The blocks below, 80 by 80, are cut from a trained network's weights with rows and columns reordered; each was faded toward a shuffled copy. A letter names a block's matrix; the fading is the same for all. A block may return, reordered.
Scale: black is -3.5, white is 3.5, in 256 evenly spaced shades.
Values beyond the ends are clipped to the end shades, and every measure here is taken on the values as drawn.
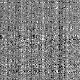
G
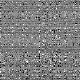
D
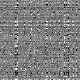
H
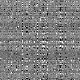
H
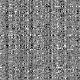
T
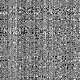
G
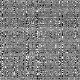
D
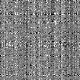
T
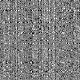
G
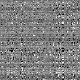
H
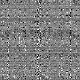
D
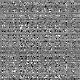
H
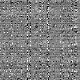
D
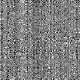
G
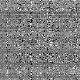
D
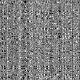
G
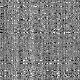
G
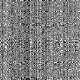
T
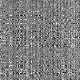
T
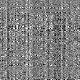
T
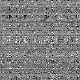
H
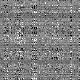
H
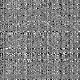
T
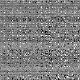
H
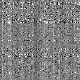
G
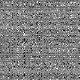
D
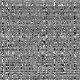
H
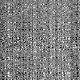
T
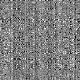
G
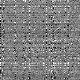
H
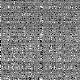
H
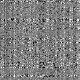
G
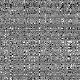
H
